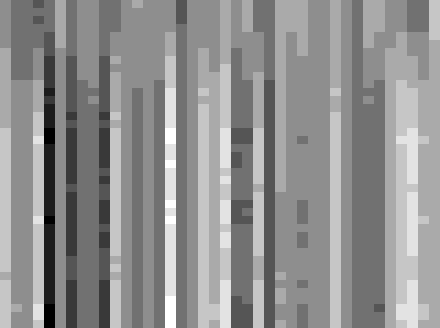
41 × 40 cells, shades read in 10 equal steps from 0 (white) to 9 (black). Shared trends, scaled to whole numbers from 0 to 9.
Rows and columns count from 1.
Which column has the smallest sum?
16
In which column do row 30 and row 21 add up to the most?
5
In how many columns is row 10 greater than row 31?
13
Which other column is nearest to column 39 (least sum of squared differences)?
20
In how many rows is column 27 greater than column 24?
32
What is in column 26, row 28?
4
